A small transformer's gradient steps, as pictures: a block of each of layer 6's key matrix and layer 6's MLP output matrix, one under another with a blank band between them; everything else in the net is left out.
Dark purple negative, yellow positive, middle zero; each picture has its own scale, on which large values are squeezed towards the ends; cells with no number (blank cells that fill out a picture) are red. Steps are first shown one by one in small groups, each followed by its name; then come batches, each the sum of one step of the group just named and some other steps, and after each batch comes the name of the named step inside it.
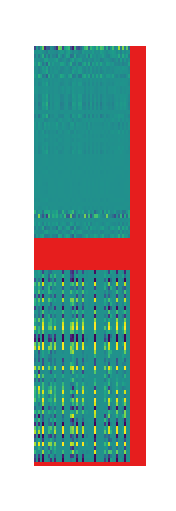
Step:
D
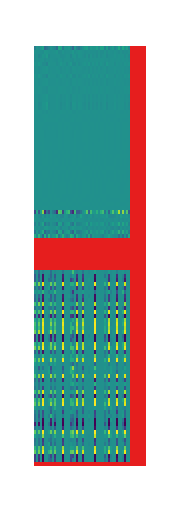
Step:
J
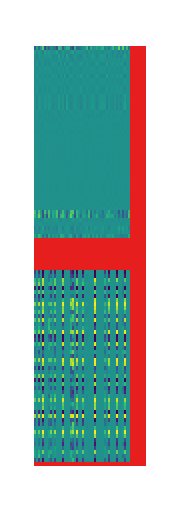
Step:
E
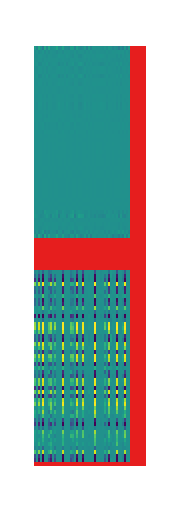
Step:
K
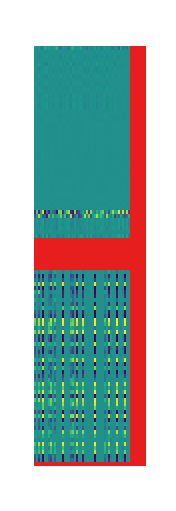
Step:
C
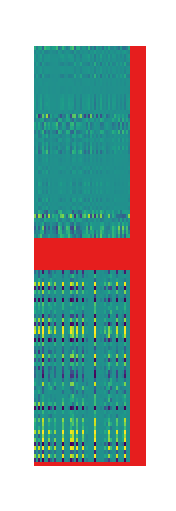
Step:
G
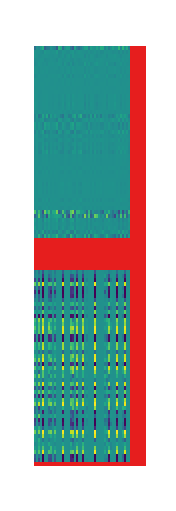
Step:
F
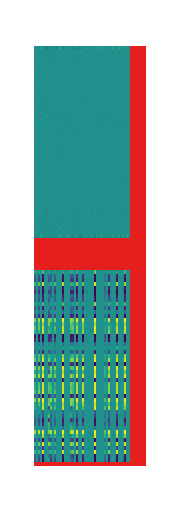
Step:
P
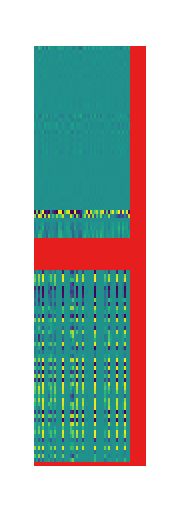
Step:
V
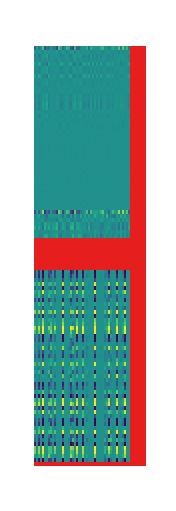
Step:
J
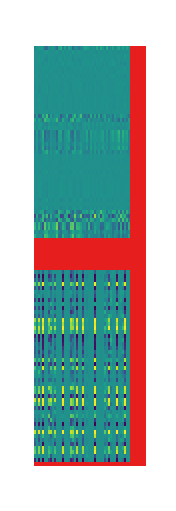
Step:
P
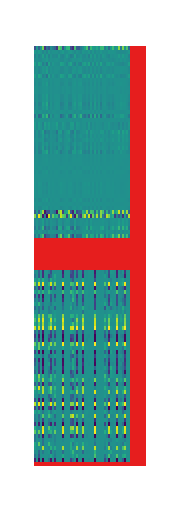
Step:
D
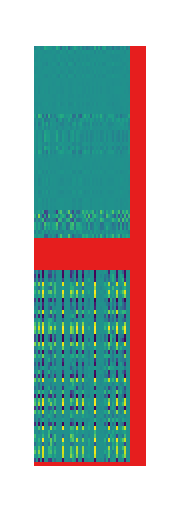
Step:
K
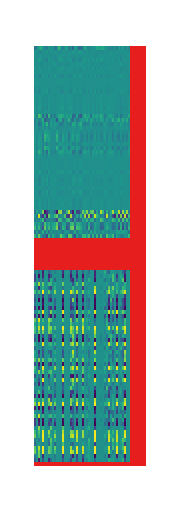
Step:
F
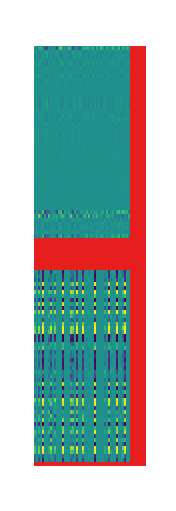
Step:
J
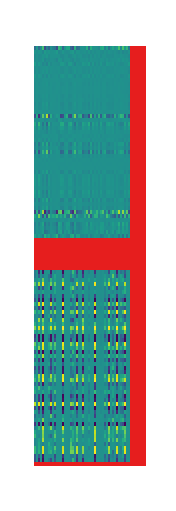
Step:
J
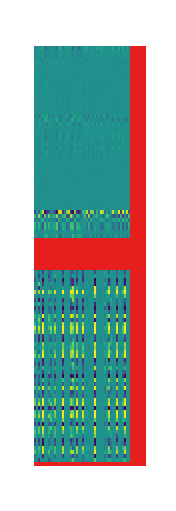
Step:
D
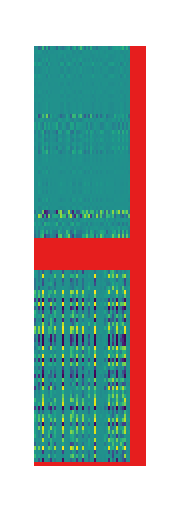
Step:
G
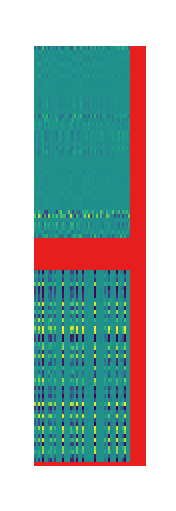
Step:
F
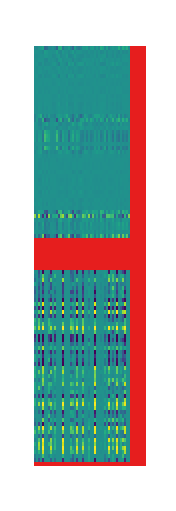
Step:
P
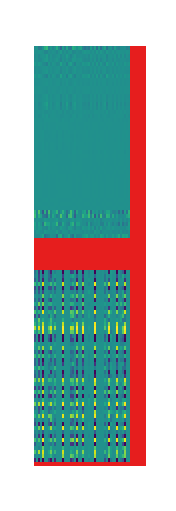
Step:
K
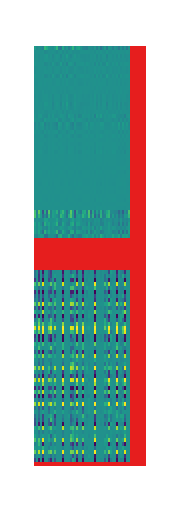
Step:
K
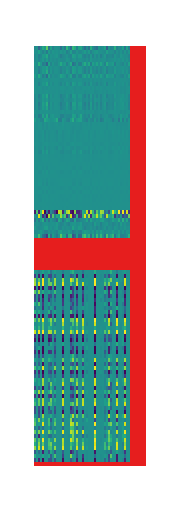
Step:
C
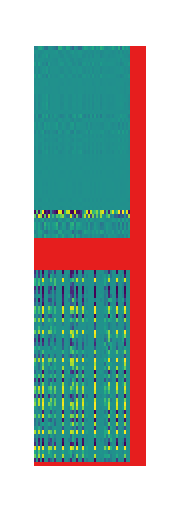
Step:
V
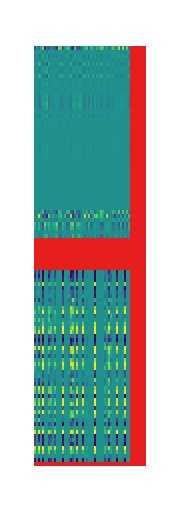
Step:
D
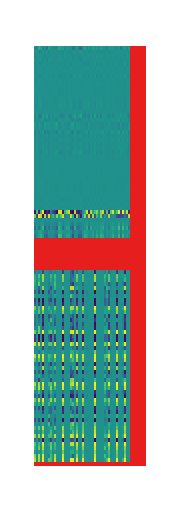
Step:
V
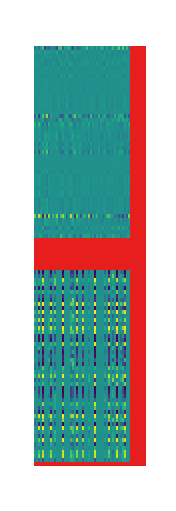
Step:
E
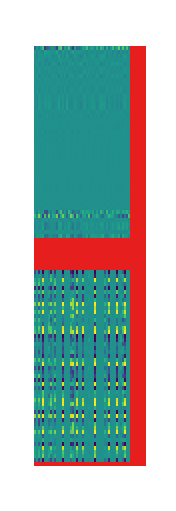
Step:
E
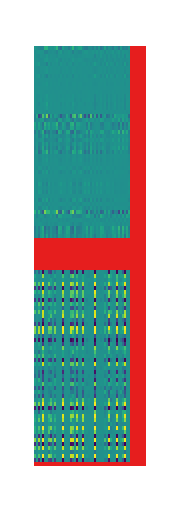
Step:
G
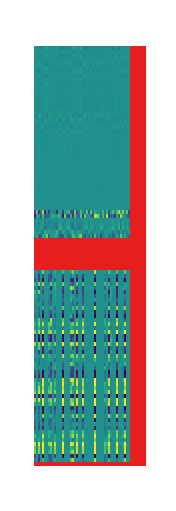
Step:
C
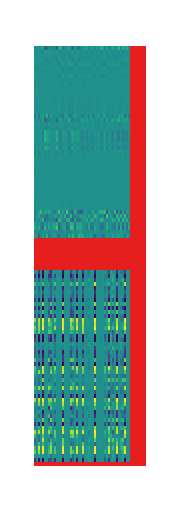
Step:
P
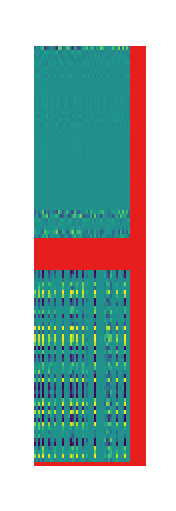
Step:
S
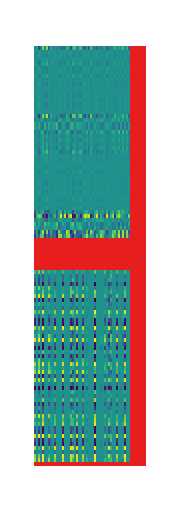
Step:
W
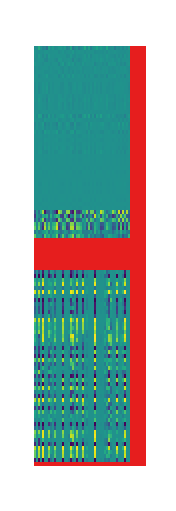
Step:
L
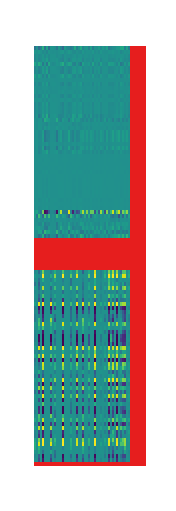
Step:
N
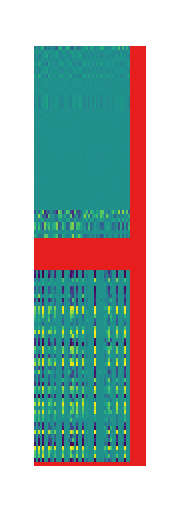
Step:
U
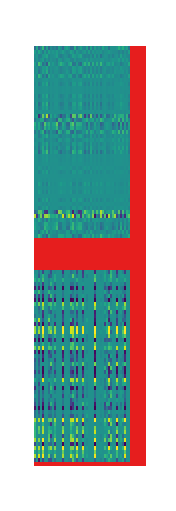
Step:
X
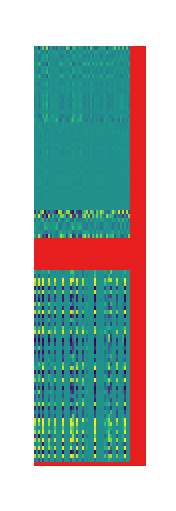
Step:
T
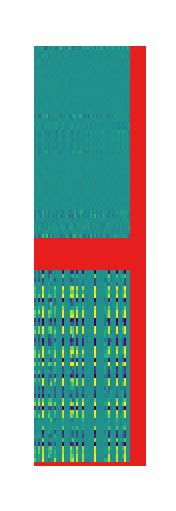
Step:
U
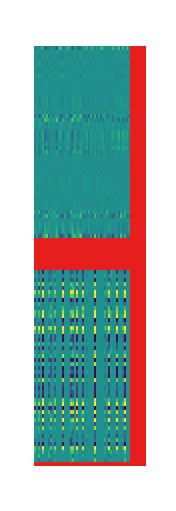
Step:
S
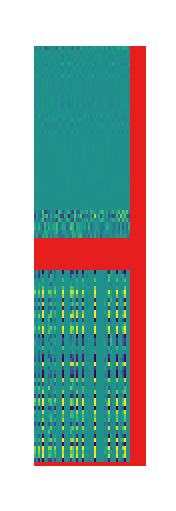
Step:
L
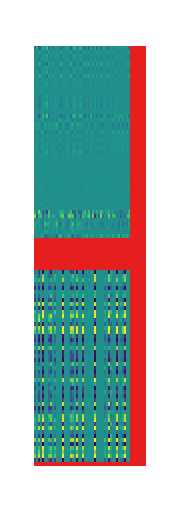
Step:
X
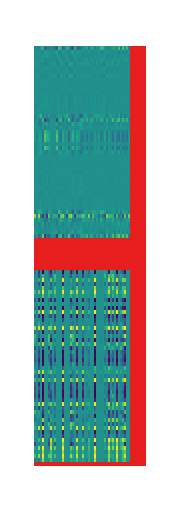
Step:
S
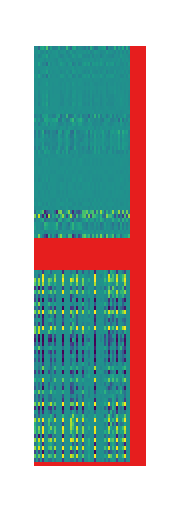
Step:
T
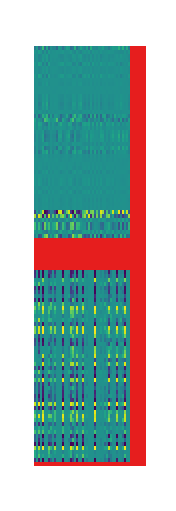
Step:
U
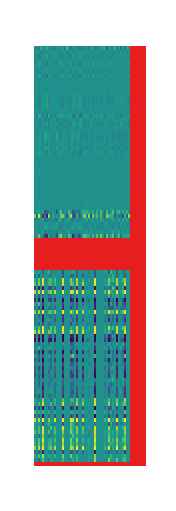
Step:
T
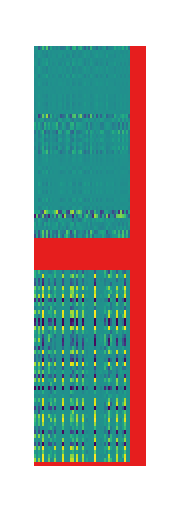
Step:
W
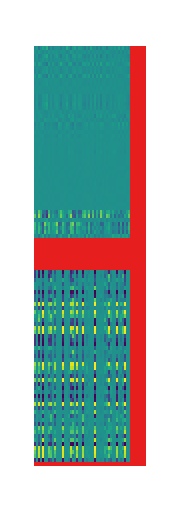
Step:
U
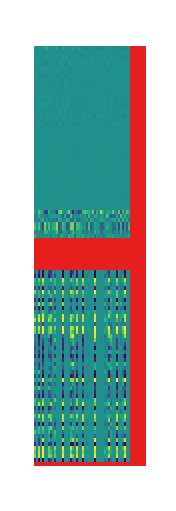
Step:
L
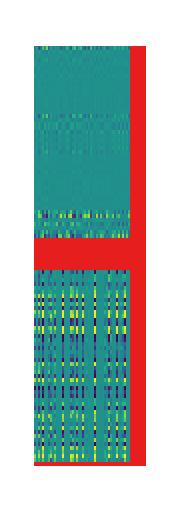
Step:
W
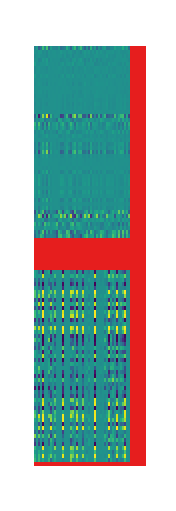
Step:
W
